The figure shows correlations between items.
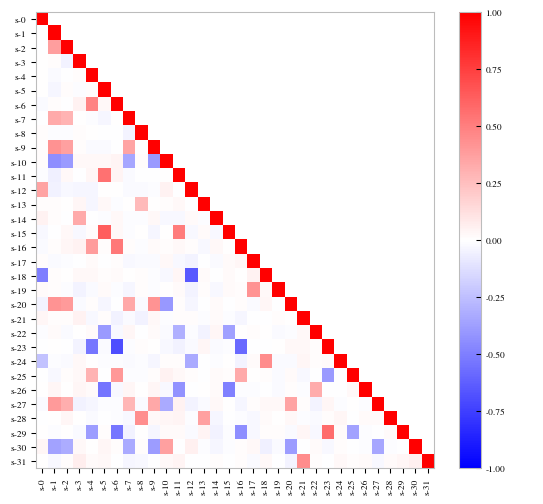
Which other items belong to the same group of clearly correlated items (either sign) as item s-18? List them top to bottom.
s-0, s-12, s-24
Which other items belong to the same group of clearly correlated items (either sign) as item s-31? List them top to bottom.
s-21
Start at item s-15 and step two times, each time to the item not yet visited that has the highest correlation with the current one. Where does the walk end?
s-11
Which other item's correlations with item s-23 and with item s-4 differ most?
s-6
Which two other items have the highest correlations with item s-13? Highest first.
s-28, s-8
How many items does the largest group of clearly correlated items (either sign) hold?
8
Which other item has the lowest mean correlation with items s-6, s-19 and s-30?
s-23
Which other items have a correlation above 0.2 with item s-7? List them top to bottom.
s-1, s-2, s-9, s-20, s-27
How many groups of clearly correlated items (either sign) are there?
8
